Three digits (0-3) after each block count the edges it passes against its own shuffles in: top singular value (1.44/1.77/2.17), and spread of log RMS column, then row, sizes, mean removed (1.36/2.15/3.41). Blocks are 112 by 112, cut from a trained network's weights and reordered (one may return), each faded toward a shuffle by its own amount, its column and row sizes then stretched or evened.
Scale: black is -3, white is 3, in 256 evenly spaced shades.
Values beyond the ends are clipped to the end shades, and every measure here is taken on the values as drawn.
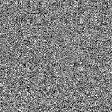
2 1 1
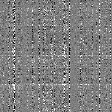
2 3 0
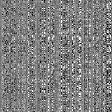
3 3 1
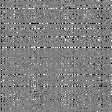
3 2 3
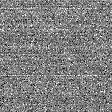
1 0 0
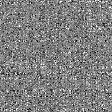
1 0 2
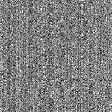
2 0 1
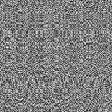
3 0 1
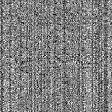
3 0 1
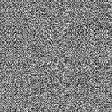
3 1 0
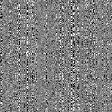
3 3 0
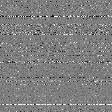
2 0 3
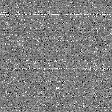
1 1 2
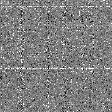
1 2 1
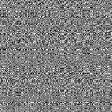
3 0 3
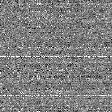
2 1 2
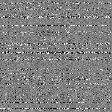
1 1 3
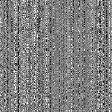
3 3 0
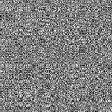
3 0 2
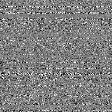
1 0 3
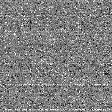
1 1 1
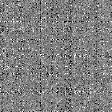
1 2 2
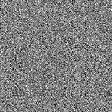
2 1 0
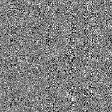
2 2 1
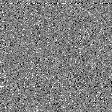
1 1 1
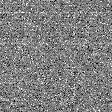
0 0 0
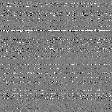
2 1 3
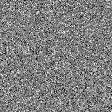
1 0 0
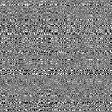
3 1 3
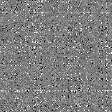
0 2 2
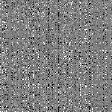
1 3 2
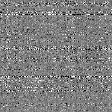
1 1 3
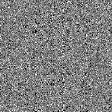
1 2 1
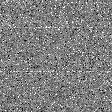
0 0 0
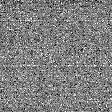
1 0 0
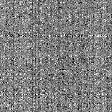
2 0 2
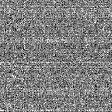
2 1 0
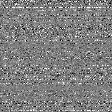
1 0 3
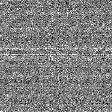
2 1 1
